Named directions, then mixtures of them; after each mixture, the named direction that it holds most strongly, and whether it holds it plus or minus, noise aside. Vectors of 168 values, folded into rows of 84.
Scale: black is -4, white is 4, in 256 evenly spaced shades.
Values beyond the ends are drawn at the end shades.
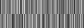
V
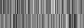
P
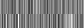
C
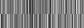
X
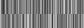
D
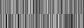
C, minus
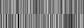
C, minus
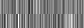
C, plus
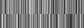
X, minus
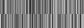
X, plus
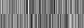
P, minus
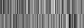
P, plus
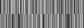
V, plus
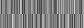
V, minus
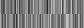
C, plus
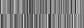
X, plus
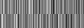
C, minus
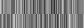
P, minus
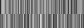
D, minus
